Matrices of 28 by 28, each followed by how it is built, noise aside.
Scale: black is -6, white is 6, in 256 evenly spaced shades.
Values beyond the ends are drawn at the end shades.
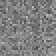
blocks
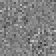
block diagonal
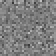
blocks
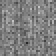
blocks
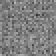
blocks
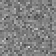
repeating rows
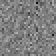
uneven columns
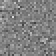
block diagonal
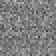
repeating columns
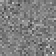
block diagonal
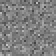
repeating rows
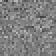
uneven rows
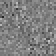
block diagonal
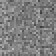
repeating rows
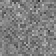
Toeplitz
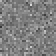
uneven columns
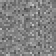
repeating rows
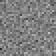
repeating rows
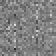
uneven columns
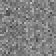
repeating rows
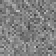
Toeplitz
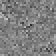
block diagonal
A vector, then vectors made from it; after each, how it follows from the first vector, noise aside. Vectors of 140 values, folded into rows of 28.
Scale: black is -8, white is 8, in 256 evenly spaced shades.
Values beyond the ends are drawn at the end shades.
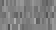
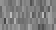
wrapped around.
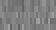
negated, partly zeroed.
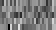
scaled up.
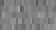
reversed, negated, partly zeroed.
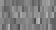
negated.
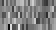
scaled up.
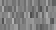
wrapped around.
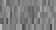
wrapped around.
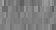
negated, partly zeroed.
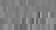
wrapped around, partly zeroed.
